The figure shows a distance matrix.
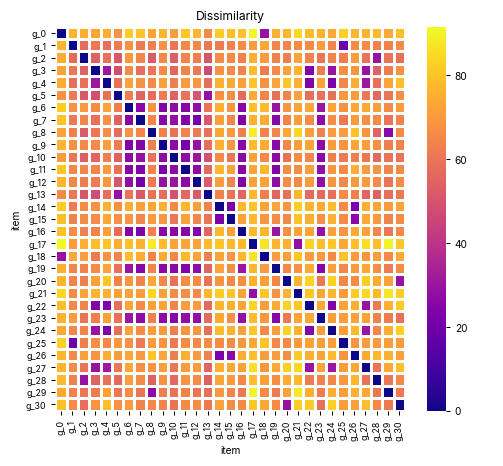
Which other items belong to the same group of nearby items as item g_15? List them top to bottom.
g_14, g_26
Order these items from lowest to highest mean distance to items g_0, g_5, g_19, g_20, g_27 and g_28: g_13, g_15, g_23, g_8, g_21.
g_13, g_23, g_8, g_15, g_21
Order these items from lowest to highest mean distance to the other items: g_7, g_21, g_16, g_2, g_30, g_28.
g_7, g_16, g_2, g_28, g_30, g_21
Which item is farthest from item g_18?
g_17
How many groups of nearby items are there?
10
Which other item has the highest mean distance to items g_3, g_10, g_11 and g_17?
g_0
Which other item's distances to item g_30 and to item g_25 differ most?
g_1
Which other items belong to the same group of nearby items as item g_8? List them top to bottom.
g_29
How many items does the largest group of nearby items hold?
9
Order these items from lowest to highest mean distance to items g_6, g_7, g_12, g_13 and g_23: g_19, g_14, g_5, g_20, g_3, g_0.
g_19, g_5, g_3, g_20, g_14, g_0
